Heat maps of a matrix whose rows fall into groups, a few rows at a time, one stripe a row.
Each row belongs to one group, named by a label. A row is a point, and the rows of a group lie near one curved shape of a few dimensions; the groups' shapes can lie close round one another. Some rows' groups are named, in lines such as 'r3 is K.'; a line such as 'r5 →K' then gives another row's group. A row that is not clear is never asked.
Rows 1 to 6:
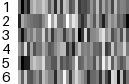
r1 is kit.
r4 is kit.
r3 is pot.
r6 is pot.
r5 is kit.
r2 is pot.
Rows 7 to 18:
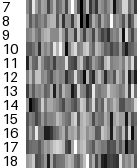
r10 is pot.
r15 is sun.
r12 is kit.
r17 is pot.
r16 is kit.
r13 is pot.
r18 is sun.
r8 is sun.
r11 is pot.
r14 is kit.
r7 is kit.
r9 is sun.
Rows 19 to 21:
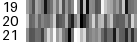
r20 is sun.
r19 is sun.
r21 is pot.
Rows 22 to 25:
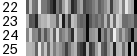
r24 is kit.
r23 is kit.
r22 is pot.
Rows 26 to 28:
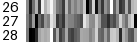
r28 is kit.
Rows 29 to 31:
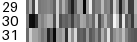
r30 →kit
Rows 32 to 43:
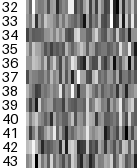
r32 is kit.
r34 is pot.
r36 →kit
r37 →pot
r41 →pot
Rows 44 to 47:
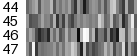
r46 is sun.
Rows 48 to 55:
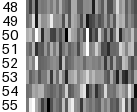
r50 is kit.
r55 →kit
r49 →kit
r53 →pot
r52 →kit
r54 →pot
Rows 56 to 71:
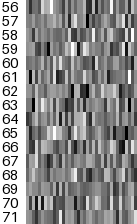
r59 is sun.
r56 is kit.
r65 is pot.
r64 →pot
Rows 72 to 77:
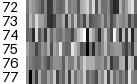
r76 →sun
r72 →sun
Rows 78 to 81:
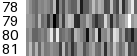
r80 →kit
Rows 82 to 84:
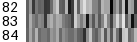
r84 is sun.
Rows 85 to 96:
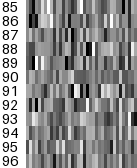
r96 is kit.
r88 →pot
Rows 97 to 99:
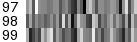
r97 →sun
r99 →kit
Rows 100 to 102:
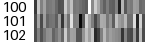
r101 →pot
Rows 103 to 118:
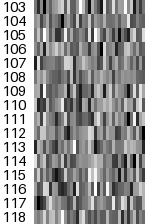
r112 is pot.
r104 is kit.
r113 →pot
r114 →pot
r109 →sun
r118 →kit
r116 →kit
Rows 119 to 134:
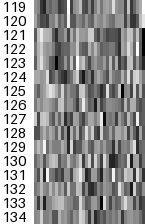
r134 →kit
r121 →pot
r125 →kit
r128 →pot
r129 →kit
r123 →kit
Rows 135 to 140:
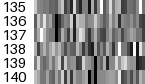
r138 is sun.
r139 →kit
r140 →sun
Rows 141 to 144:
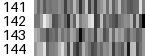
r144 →kit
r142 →pot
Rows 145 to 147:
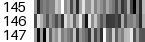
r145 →pot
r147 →kit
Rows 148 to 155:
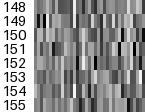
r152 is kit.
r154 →sun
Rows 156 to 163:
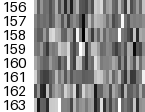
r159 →pot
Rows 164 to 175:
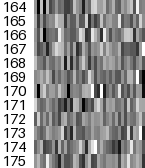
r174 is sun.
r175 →pot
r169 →pot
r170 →pot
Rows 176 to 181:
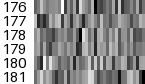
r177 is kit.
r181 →pot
